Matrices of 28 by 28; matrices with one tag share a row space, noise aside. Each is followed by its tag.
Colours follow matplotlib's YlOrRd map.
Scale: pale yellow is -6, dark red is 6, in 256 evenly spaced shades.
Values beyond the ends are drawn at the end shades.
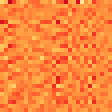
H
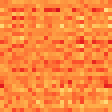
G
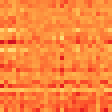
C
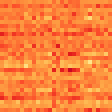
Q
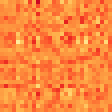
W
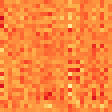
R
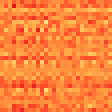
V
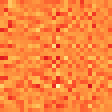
H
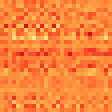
V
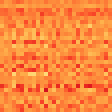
V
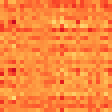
C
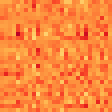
W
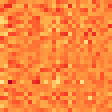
H
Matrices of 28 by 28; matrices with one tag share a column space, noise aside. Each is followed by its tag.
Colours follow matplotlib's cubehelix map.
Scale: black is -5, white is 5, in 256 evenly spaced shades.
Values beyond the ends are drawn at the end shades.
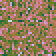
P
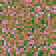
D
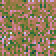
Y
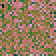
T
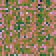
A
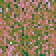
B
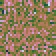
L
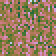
B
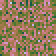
P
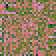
T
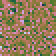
L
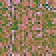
A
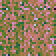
A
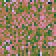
B
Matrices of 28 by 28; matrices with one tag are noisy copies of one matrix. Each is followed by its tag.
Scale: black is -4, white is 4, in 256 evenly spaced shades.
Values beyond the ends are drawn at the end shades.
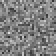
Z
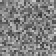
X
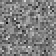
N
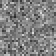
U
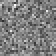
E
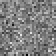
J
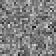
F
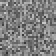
E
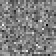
U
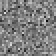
E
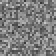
E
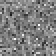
X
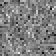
N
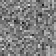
X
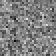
U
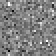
Z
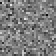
Z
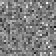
E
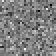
X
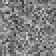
U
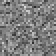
N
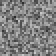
U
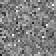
N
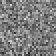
Z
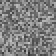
Z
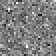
F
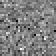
Z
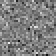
U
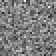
N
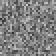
E
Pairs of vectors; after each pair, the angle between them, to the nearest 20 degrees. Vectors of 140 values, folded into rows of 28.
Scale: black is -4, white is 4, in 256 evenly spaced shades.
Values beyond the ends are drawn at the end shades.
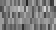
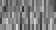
100 degrees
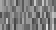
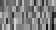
160 degrees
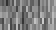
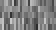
120 degrees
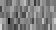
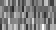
120 degrees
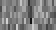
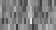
160 degrees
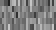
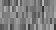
60 degrees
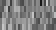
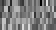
20 degrees
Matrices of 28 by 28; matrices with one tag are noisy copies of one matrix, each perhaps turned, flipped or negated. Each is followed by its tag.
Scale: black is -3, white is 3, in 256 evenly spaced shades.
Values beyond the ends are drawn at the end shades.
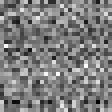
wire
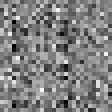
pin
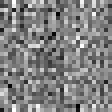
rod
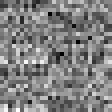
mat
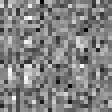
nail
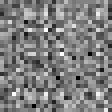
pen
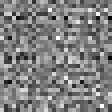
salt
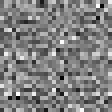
salt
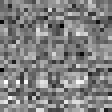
nail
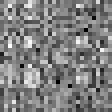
nail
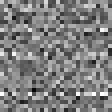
salt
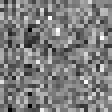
nail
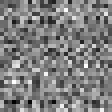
wire
